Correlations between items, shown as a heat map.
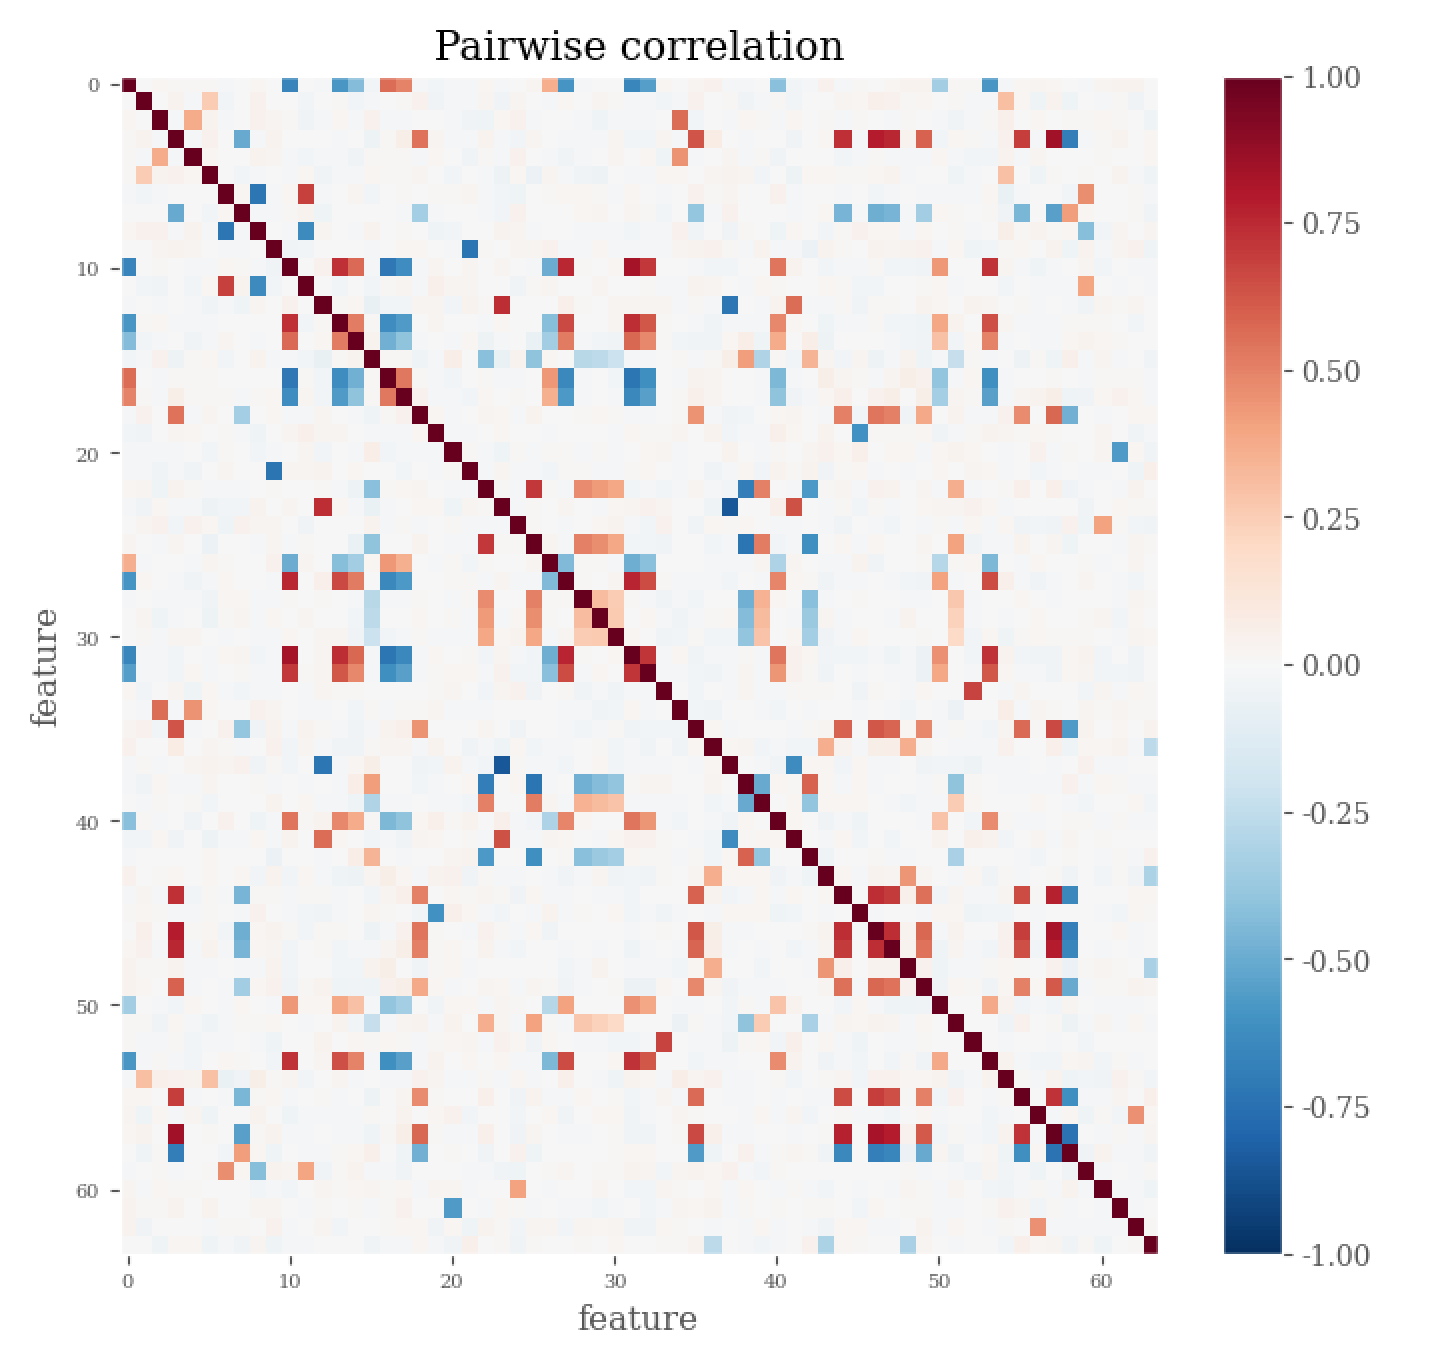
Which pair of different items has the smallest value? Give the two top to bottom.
23, 37
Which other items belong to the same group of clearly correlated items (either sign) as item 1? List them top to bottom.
5, 54
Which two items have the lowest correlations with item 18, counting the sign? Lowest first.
58, 7
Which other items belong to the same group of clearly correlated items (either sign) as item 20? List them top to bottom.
61
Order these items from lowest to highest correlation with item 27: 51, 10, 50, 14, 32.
51, 50, 14, 32, 10
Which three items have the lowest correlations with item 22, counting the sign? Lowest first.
38, 42, 15
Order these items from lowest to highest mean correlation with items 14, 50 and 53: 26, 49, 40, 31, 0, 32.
0, 26, 49, 40, 32, 31
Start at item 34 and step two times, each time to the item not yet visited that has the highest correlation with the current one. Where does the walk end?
4
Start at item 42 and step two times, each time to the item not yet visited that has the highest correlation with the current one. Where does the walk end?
15
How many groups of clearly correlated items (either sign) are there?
14
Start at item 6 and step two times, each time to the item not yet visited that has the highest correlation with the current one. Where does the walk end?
59
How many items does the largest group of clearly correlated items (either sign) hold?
13
